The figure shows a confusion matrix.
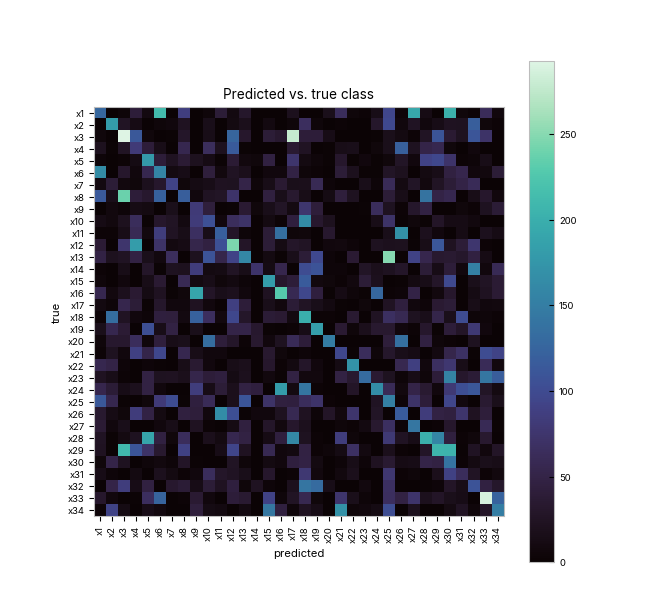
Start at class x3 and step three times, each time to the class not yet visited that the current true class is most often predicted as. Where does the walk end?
x4
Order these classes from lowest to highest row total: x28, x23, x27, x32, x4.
x27, x4, x32, x23, x28
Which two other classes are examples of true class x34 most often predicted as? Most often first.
x21, x15
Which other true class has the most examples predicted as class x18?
x10
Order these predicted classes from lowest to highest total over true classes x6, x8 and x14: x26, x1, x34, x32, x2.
x2, x26, x34, x32, x1
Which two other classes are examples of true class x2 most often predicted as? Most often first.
x32, x25
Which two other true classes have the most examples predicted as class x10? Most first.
x20, x13
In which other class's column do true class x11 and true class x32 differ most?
x26
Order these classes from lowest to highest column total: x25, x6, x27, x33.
x27, x33, x6, x25
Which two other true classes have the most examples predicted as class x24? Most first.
x16, x9
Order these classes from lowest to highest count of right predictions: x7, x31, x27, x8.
x31, x7, x8, x27
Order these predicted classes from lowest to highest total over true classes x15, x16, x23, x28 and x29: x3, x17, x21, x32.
x32, x21, x3, x17
